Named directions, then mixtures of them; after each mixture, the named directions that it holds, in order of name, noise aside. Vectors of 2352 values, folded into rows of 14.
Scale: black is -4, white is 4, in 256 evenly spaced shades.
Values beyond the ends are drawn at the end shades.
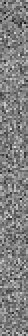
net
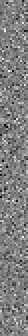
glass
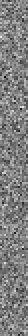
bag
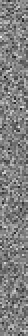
bag.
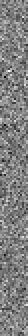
bag, glass.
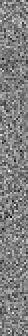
glass, net.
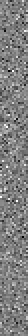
glass.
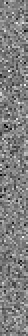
glass, net.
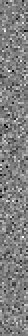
glass.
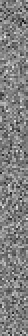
bag, net.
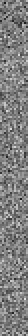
net.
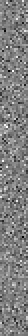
glass.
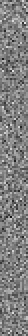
glass, net.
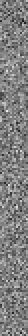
bag, net.
